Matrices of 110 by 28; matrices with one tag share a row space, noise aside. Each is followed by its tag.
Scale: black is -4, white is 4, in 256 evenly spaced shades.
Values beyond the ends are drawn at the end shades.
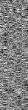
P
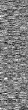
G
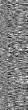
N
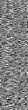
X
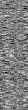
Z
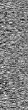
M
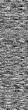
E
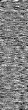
E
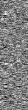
P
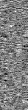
P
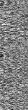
M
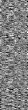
X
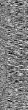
N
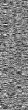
P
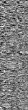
M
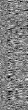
N
